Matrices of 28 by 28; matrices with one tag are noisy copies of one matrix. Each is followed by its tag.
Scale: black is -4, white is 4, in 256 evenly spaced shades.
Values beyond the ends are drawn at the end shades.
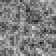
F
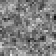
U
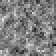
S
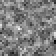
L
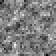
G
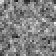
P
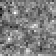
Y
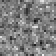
F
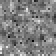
U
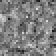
S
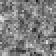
S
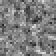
F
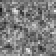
Y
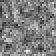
Y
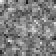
P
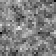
L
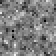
G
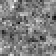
U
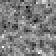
F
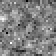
S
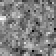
S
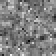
U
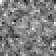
P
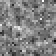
L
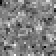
G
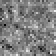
Y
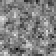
S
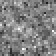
L
